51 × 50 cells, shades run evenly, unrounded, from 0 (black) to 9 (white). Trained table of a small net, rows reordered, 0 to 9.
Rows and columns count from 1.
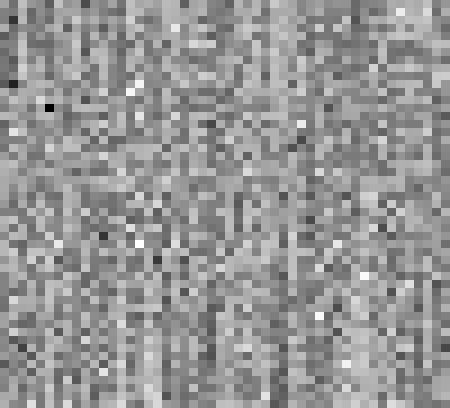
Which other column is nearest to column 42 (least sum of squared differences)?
8
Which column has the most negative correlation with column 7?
26
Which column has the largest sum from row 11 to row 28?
28
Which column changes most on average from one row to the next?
12
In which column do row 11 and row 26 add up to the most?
16
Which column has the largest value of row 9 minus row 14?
6
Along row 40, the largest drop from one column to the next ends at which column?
37
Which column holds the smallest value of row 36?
49
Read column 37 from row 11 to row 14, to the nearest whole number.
6 7 5 3
